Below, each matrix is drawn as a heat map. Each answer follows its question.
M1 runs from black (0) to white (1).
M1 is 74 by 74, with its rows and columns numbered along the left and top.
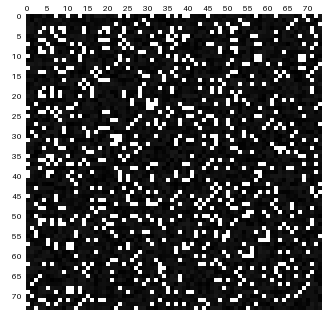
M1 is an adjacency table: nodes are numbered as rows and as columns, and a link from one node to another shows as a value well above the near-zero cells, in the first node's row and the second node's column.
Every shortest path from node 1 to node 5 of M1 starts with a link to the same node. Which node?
node 67
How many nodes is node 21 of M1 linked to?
10
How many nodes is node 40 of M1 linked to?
11
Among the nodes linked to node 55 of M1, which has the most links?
node 50
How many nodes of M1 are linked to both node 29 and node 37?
1
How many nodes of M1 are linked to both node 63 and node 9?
1
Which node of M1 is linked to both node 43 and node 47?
node 2
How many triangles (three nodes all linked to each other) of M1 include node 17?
6
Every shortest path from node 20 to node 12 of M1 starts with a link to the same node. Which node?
node 62
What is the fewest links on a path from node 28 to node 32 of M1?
3
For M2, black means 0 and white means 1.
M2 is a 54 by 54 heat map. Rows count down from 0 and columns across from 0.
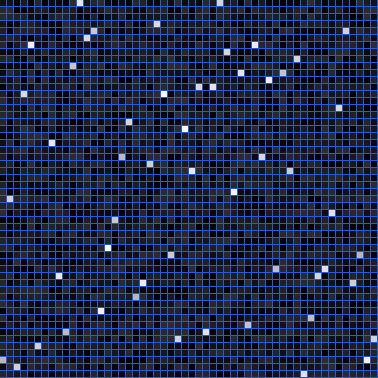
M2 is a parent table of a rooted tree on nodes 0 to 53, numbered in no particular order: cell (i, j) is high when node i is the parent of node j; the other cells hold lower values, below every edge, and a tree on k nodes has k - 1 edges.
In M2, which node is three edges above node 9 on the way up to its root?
12
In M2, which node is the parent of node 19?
42
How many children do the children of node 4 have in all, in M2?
3
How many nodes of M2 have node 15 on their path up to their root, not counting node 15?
4
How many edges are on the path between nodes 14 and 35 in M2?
6
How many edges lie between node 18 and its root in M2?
6
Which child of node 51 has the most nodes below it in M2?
0
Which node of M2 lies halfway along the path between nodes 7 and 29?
10
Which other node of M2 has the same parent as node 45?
8
